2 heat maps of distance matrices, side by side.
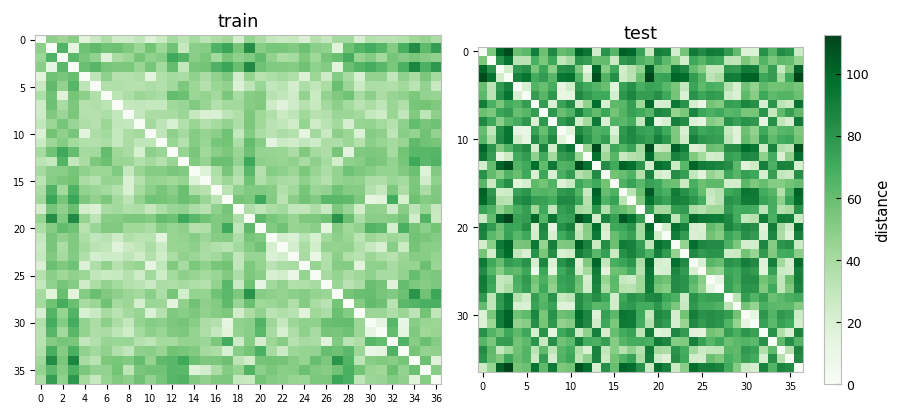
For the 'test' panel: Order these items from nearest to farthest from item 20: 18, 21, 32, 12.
32, 21, 18, 12
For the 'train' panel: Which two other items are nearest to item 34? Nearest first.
36, 19
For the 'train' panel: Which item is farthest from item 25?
34
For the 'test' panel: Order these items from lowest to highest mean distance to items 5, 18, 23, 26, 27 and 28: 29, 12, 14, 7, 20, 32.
29, 12, 14, 32, 7, 20
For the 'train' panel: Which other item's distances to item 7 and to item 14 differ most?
35
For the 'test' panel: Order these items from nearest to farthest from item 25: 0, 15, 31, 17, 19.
15, 17, 31, 0, 19
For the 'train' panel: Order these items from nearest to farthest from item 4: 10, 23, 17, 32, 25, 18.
10, 18, 32, 23, 25, 17
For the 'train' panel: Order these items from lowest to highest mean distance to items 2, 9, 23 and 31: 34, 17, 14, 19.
17, 14, 19, 34
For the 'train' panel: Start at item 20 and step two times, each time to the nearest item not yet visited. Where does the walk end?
32
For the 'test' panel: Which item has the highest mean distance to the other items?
19
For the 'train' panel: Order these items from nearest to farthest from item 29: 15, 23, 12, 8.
23, 8, 15, 12
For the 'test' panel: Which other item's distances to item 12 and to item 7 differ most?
2
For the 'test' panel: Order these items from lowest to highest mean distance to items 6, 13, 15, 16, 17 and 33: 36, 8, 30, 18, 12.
12, 18, 8, 30, 36
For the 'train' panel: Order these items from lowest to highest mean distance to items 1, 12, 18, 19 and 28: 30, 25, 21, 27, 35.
25, 21, 27, 30, 35
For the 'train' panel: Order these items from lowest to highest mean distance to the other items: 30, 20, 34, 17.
30, 20, 17, 34
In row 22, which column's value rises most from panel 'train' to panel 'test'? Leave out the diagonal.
11
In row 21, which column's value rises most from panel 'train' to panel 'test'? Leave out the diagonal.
22
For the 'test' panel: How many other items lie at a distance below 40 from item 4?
8
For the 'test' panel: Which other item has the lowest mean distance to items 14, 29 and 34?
25
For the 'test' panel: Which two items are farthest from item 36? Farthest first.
3, 11
